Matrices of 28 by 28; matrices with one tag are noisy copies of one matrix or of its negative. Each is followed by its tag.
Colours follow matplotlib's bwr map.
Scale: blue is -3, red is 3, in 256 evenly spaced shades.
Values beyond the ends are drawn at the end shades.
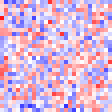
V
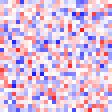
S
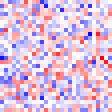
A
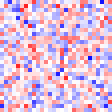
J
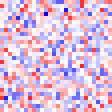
J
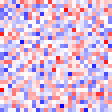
A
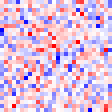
S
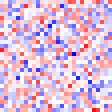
J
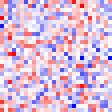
J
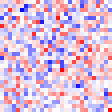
J
